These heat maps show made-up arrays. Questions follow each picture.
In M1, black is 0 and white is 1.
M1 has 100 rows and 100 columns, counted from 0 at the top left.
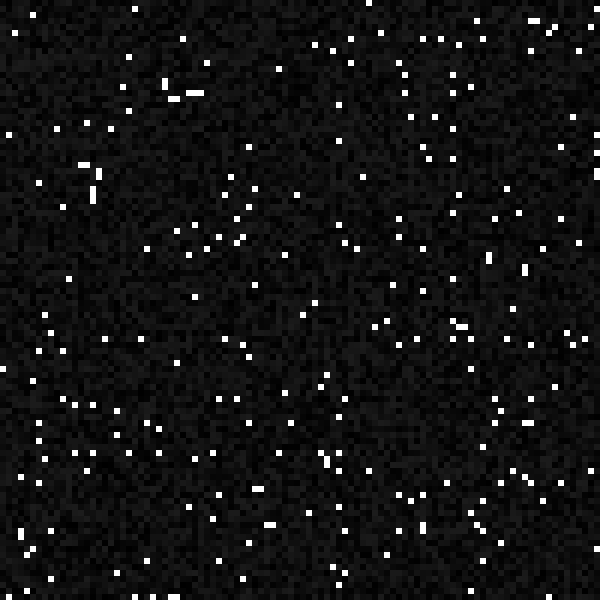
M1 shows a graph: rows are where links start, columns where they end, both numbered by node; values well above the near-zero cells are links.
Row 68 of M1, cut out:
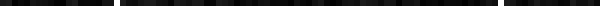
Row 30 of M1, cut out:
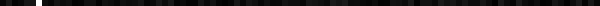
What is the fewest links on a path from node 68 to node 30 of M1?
4
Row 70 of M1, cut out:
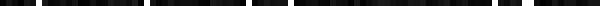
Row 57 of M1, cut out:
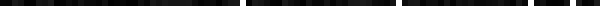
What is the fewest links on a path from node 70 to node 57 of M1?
2
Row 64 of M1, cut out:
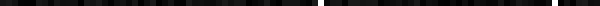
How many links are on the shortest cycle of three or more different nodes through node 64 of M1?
8
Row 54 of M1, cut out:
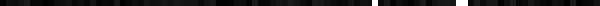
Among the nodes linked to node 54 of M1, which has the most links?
node 76
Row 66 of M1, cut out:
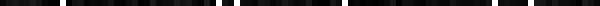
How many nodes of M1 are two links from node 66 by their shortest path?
9
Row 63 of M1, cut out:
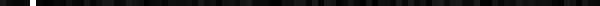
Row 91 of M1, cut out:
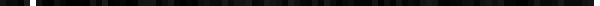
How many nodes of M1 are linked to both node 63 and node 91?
1
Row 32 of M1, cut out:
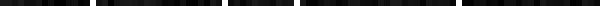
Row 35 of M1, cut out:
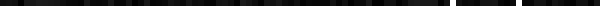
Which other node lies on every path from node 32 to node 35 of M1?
node 75
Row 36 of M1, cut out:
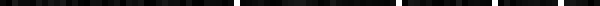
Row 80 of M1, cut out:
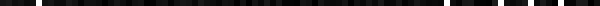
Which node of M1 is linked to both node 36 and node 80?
node 93
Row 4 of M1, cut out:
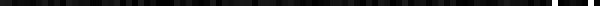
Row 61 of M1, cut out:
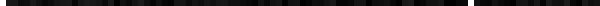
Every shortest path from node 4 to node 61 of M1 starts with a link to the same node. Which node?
node 98
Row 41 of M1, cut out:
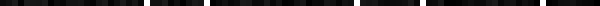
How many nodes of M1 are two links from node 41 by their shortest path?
8
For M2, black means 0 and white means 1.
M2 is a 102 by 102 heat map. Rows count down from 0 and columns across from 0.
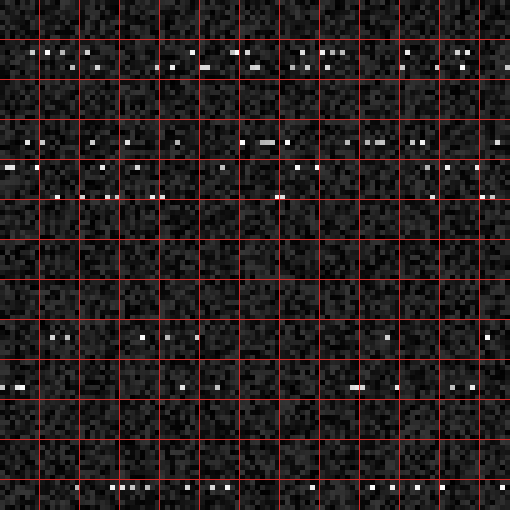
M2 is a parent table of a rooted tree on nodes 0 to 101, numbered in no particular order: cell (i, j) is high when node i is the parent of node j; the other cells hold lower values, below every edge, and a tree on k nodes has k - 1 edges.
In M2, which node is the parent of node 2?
33
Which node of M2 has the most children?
28
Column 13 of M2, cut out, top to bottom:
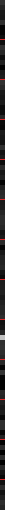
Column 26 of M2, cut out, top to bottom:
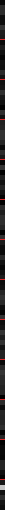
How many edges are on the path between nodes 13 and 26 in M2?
3
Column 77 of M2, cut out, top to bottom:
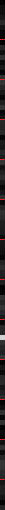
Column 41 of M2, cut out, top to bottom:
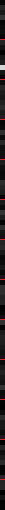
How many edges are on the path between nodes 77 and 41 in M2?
3
